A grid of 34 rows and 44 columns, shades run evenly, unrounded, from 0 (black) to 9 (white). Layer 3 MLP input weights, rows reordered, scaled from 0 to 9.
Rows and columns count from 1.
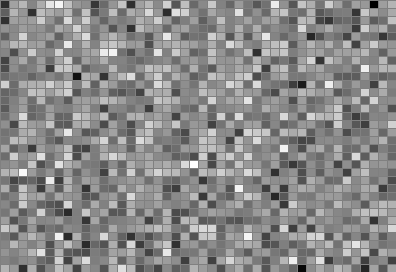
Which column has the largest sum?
27
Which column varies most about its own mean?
8
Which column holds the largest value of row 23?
6
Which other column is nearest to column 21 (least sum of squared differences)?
35
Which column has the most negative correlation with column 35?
30
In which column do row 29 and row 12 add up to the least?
31
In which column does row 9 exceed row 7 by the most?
29
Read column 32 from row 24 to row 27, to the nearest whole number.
2 3 2 6
